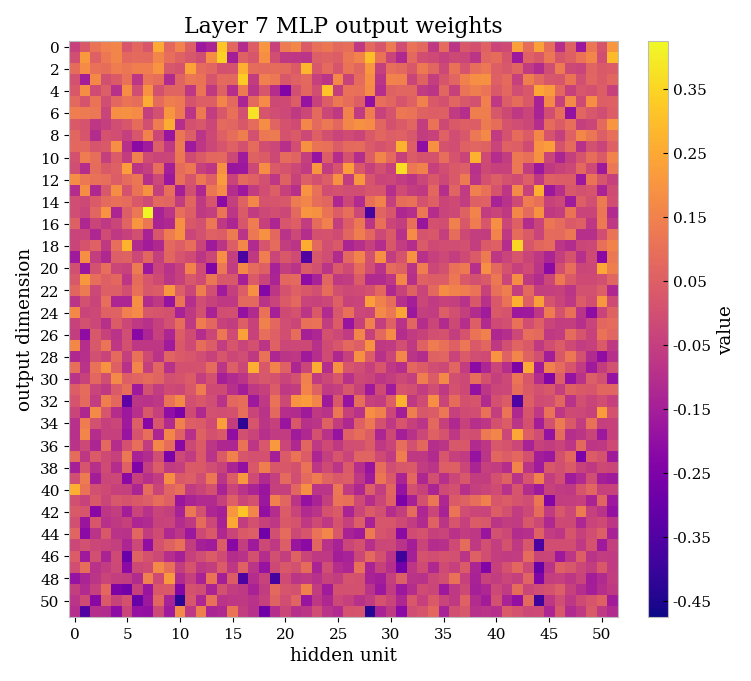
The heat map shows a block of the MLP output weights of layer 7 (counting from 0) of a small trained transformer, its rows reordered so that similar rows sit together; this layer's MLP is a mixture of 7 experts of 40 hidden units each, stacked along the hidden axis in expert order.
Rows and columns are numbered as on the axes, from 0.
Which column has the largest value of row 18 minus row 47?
5
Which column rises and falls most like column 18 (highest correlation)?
51
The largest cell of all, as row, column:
15, 7
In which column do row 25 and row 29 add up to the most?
23
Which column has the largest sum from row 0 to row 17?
14
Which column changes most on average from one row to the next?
16
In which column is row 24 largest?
31
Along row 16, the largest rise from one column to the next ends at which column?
10
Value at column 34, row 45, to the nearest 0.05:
-0.1
